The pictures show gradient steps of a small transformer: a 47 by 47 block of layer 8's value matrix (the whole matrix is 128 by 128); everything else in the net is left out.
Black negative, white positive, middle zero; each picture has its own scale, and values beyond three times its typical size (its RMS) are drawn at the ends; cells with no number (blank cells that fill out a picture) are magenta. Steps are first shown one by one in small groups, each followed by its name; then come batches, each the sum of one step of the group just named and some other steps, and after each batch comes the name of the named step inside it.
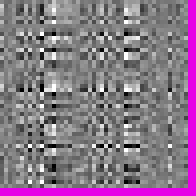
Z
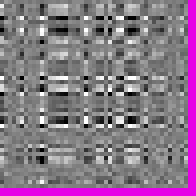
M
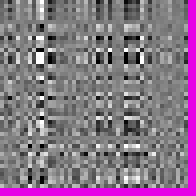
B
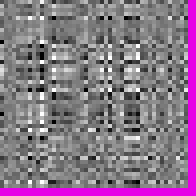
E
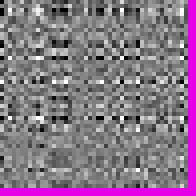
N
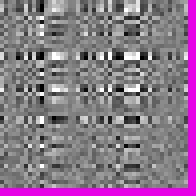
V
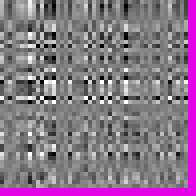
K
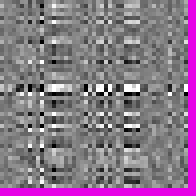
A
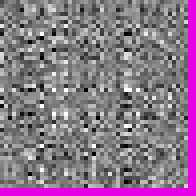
Z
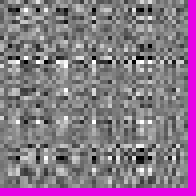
B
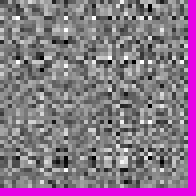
E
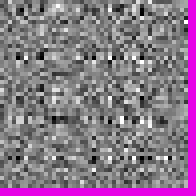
V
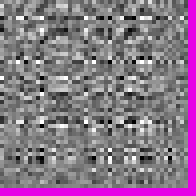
M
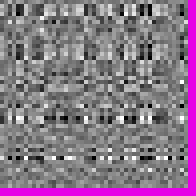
M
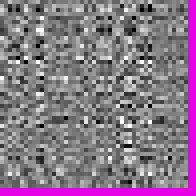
M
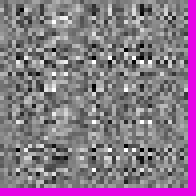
Z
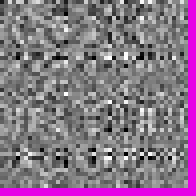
N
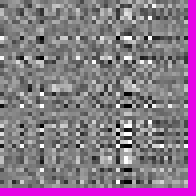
A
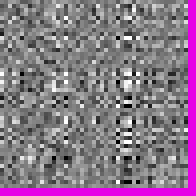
Z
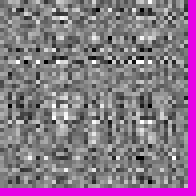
K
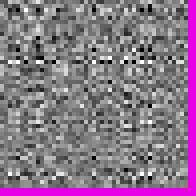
E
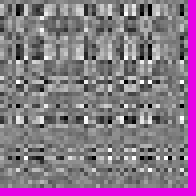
M
